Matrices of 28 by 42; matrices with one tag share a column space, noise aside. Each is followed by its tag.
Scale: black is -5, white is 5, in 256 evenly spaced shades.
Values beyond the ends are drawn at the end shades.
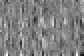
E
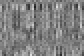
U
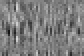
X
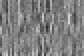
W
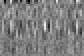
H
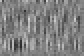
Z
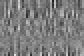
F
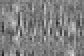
X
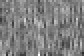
E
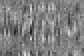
X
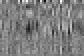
H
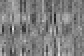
W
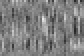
Z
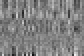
F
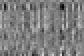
U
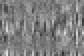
X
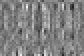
U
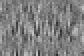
X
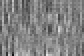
W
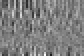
F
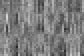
W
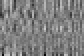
F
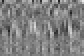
H
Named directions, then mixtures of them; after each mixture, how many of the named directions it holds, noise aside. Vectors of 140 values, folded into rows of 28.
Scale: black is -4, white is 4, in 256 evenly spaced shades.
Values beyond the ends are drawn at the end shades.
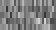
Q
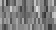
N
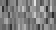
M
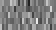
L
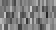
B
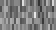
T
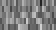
three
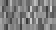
three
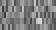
four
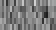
four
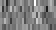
three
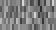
one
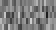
one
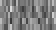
four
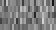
two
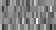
three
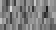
three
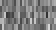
two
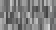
three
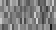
three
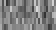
one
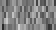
three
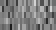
one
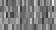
three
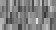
four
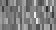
three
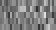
three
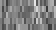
three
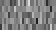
one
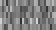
four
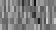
four
